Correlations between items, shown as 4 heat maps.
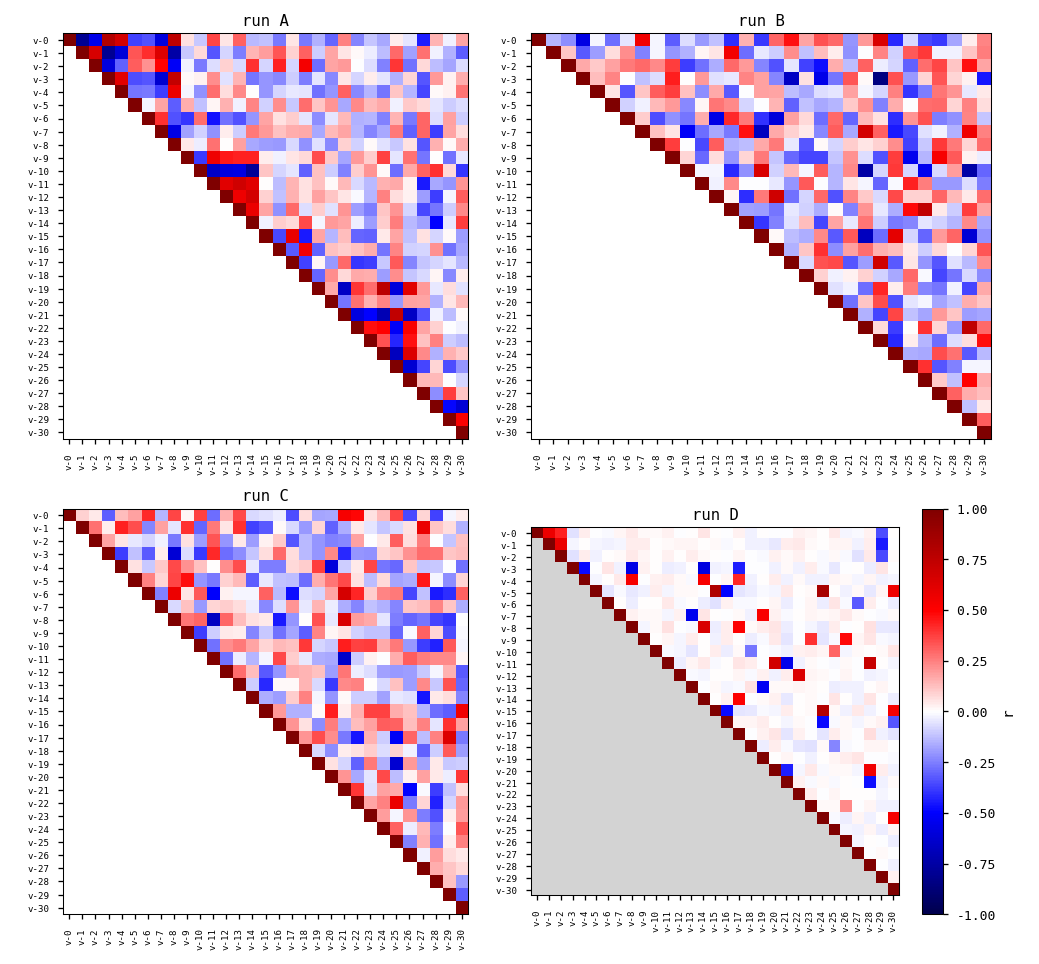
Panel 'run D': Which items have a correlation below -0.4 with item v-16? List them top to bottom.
v-5, v-15, v-24
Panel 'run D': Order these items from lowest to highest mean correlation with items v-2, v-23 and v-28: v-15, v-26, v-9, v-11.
v-15, v-26, v-9, v-11
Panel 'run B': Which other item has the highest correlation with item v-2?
v-29
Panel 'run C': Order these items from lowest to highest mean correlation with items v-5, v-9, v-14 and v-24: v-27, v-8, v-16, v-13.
v-16, v-13, v-27, v-8
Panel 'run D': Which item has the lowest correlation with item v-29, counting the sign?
v-1
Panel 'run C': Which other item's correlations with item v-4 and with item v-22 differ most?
v-25
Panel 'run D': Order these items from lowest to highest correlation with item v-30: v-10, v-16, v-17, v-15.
v-16, v-17, v-10, v-15
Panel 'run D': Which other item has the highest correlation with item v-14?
v-8
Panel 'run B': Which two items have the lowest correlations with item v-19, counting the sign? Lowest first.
v-3, v-2
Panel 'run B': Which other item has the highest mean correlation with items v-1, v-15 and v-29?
v-13
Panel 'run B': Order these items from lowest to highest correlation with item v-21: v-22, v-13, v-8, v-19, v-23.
v-23, v-13, v-22, v-19, v-8
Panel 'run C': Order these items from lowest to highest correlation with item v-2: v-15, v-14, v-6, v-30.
v-14, v-6, v-15, v-30
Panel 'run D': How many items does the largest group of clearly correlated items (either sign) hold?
5
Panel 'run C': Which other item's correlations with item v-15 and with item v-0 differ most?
v-13
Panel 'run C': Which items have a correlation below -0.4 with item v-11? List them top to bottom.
v-6, v-8, v-21
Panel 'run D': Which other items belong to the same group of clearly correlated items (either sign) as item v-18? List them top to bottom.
v-10, v-25
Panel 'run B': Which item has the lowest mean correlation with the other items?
v-10
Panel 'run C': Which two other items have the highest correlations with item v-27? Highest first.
v-1, v-5
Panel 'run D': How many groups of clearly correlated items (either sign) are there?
9
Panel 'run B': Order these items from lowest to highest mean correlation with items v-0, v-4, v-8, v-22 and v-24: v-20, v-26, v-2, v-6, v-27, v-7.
v-6, v-26, v-20, v-2, v-27, v-7
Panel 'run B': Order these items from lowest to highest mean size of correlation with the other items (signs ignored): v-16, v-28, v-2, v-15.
v-28, v-16, v-2, v-15
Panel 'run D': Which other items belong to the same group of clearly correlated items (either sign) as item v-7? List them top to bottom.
v-13, v-19
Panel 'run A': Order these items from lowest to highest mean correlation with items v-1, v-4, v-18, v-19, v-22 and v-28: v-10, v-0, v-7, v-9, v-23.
v-0, v-7, v-10, v-9, v-23
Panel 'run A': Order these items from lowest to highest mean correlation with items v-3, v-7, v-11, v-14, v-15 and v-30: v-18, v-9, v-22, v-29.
v-22, v-18, v-29, v-9
